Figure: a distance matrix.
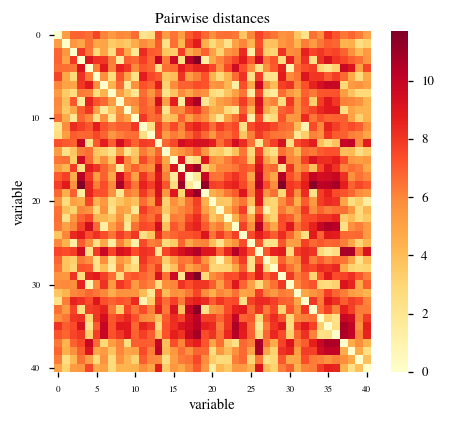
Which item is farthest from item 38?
26
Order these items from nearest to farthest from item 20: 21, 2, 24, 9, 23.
21, 9, 2, 23, 24
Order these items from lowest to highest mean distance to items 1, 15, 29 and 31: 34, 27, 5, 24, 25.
25, 27, 5, 24, 34
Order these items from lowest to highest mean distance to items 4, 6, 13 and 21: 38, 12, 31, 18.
31, 12, 38, 18
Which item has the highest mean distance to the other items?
18
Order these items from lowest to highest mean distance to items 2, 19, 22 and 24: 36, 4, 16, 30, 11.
16, 11, 30, 4, 36
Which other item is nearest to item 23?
6
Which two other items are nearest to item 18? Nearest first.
17, 15
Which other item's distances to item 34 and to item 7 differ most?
28
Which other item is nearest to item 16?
8
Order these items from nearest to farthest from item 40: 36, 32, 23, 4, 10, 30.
10, 23, 32, 30, 4, 36
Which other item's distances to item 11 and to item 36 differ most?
32
